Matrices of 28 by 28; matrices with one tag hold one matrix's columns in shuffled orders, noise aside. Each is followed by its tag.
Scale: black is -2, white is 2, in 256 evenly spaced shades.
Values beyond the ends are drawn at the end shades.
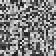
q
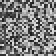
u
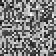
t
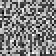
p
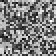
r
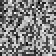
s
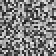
t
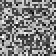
p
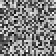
p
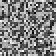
t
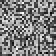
p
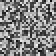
t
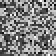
p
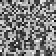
q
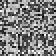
p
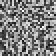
q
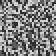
q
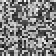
t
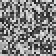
r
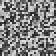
t
